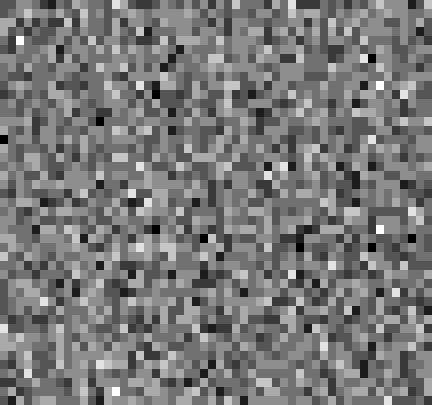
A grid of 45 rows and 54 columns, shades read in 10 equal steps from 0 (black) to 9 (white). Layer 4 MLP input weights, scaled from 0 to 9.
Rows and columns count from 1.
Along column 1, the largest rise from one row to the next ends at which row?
17
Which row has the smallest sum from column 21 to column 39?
27
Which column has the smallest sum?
47
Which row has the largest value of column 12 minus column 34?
5
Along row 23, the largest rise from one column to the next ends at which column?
19
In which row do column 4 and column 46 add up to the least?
30
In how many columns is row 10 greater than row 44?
20
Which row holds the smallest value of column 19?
4
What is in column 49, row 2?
6
